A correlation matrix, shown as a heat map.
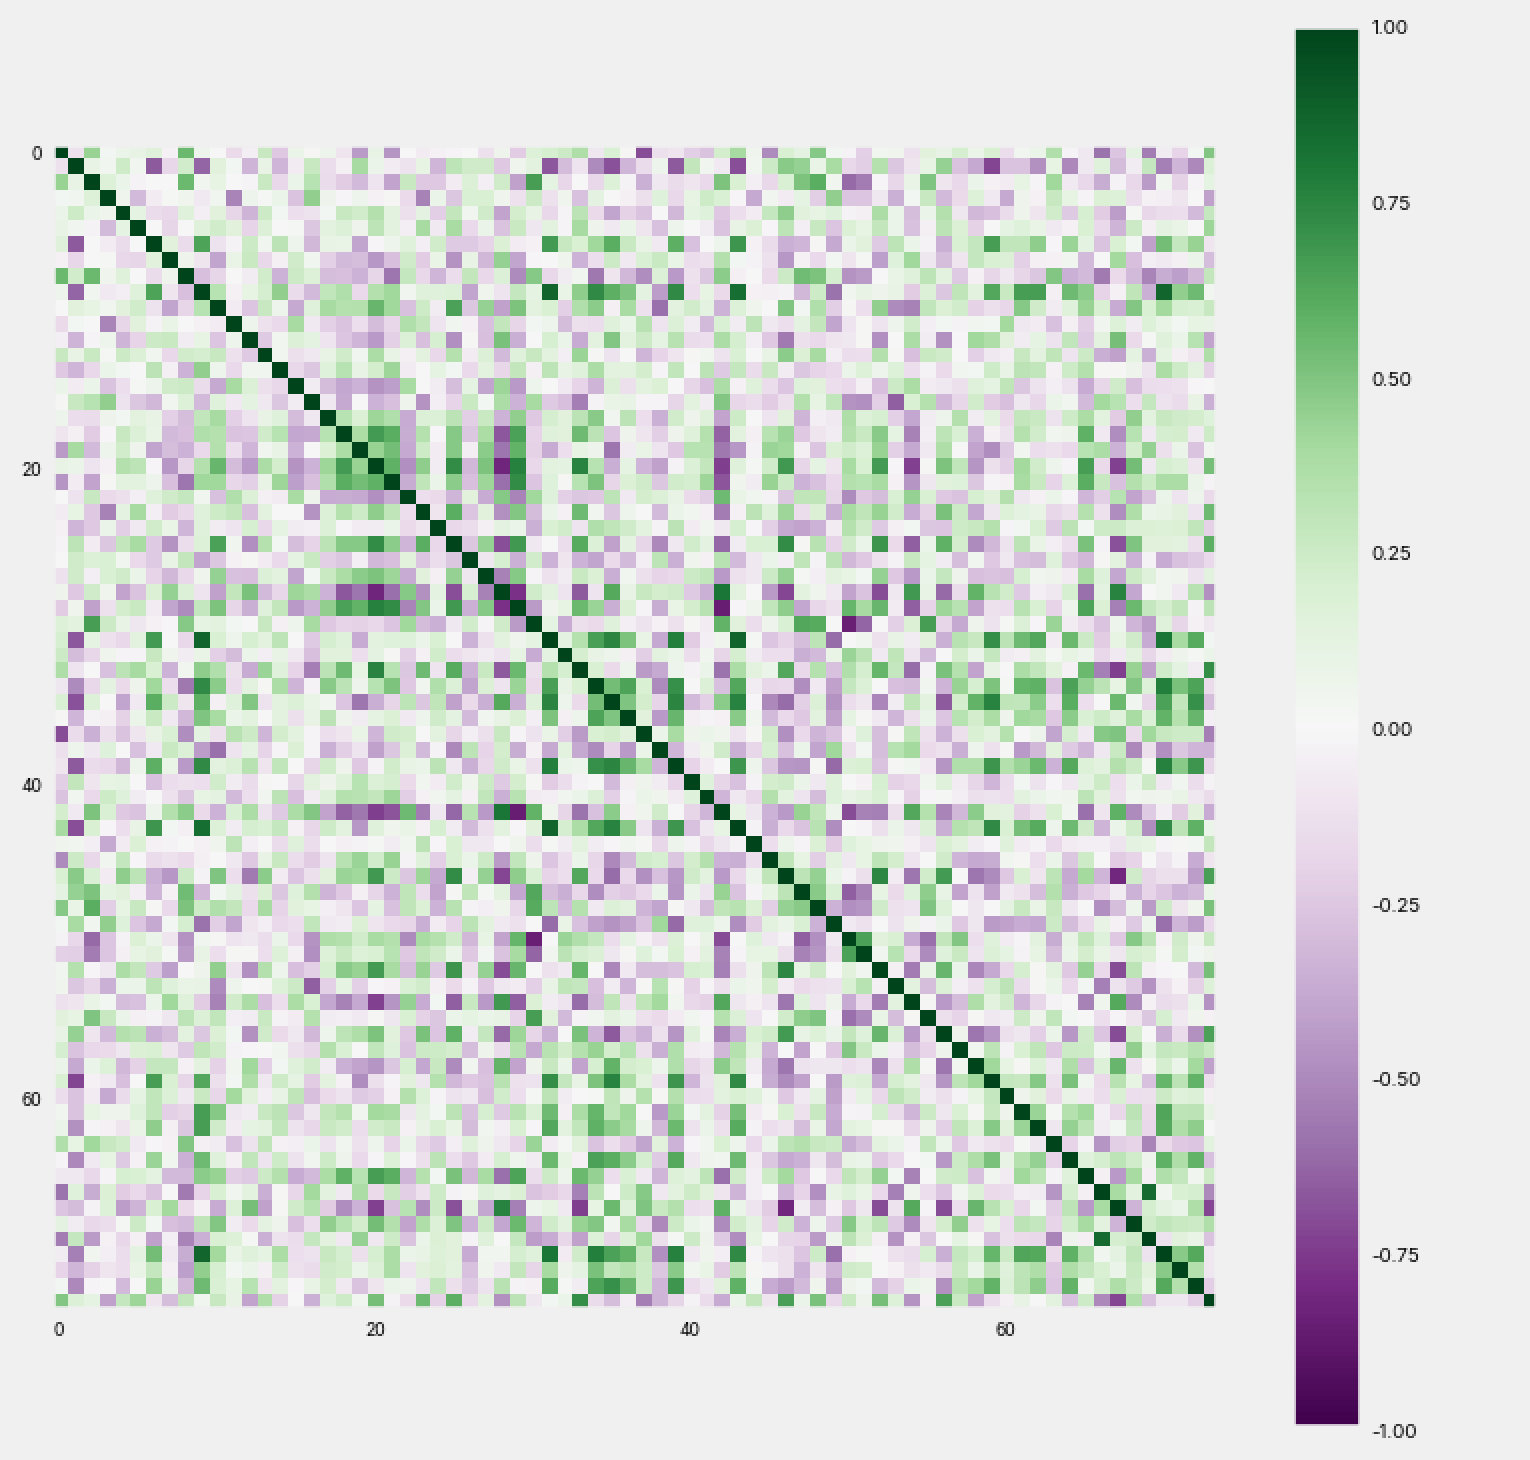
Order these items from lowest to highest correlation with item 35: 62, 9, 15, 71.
15, 71, 62, 9
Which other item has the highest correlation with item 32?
50
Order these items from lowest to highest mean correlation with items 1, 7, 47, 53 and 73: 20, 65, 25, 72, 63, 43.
72, 43, 65, 20, 25, 63
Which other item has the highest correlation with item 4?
46
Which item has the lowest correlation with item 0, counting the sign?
37
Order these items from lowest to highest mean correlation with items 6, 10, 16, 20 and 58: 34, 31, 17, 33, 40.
40, 33, 17, 31, 34
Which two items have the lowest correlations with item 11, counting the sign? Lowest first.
3, 49
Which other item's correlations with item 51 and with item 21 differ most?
10
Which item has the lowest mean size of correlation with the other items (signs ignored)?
44
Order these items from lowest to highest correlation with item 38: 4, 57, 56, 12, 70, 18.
70, 57, 18, 56, 4, 12
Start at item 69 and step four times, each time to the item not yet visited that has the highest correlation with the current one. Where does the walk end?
28
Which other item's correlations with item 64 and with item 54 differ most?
34
